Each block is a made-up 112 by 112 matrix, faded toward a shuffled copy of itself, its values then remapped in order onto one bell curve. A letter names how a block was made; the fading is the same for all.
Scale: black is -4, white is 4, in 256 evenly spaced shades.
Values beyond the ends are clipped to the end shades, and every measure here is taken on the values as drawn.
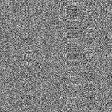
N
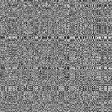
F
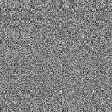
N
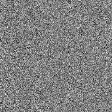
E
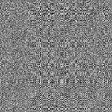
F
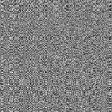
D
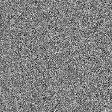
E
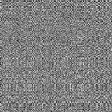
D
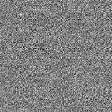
N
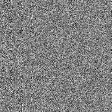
E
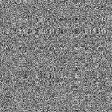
N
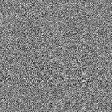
N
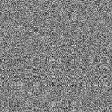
N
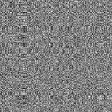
D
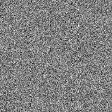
E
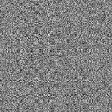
N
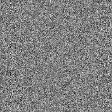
E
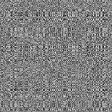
F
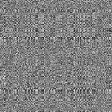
F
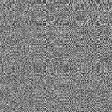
D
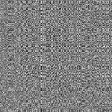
F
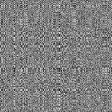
F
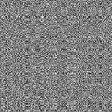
D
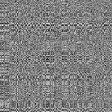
F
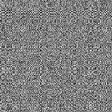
D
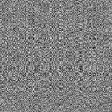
D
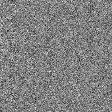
E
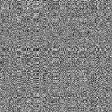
D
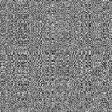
D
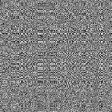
F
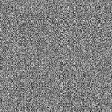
N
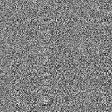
N
